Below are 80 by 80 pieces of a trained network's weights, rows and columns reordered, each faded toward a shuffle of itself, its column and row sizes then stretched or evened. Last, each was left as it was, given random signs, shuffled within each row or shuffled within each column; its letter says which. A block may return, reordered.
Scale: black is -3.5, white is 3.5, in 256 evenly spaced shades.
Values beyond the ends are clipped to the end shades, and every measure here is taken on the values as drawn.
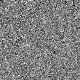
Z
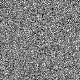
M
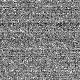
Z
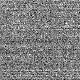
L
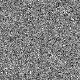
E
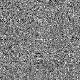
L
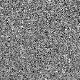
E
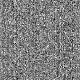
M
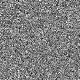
M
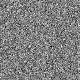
Z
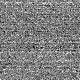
Z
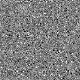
L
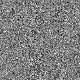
E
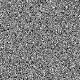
E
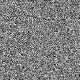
L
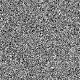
E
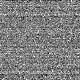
Z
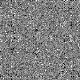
L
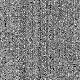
M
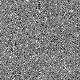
M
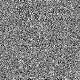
E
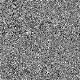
E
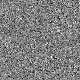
Z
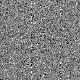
E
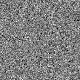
Z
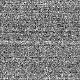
L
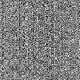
L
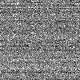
L
